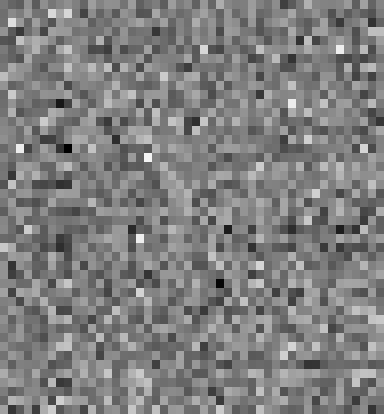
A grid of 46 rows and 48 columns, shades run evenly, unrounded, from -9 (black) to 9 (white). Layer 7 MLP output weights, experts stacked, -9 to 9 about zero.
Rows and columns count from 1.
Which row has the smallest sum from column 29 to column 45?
26
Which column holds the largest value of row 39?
37
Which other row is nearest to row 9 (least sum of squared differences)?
3
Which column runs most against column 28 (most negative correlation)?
25
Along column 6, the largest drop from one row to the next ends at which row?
16
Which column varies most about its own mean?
9
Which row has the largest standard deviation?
17
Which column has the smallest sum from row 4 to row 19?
45
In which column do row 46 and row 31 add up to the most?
7
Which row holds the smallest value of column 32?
28
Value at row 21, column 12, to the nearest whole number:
1
